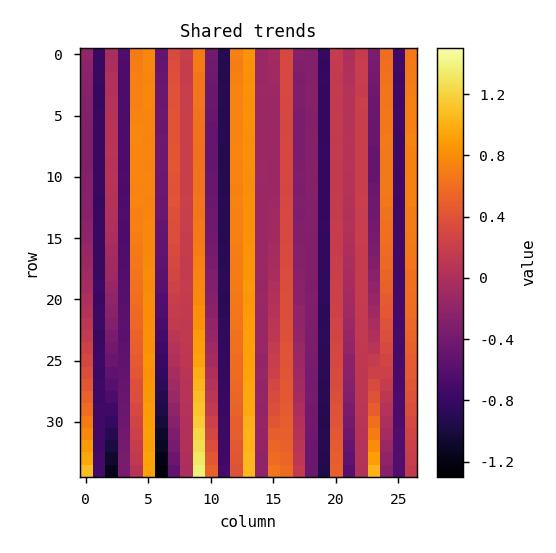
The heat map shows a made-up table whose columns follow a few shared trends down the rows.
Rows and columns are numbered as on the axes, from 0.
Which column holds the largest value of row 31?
9
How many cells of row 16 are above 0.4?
7
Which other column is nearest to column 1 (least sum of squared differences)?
25
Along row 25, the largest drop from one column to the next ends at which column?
6
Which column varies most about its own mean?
23
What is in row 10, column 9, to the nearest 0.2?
0.6
